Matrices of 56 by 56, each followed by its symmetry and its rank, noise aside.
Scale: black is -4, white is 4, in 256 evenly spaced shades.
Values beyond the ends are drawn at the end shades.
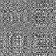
no symmetry, rank four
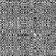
no symmetry, rank five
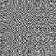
no symmetry, rank six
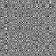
no symmetry, rank four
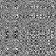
no symmetry, rank four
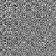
no symmetry, rank five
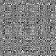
no symmetry, rank six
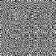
no symmetry, rank five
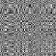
no symmetry, rank four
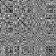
symmetric, rank four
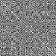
symmetric, rank four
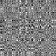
no symmetry, rank four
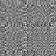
antisymmetric, rank four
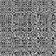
symmetric, rank four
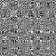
symmetric, rank four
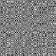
antisymmetric, rank four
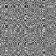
no symmetry, rank five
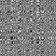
no symmetry, rank four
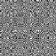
no symmetry, rank four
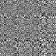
no symmetry, rank four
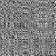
no symmetry, rank six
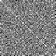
symmetric, rank six
